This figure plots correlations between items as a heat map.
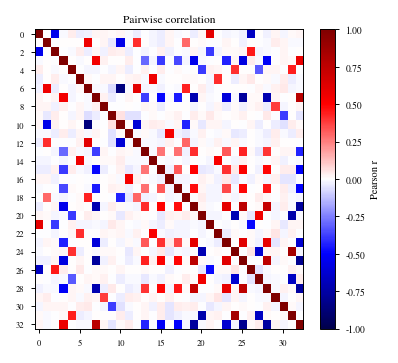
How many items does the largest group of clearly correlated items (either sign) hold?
10
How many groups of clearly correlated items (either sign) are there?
8
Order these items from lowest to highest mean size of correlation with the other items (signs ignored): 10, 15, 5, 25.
5, 10, 15, 25
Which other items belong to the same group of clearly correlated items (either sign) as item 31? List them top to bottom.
4, 20, 24, 27
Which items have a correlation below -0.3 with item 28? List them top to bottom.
3, 7, 32
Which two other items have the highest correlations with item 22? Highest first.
14, 5
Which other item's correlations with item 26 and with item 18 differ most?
0
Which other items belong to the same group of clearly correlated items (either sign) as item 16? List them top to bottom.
11
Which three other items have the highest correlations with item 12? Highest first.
6, 1, 18
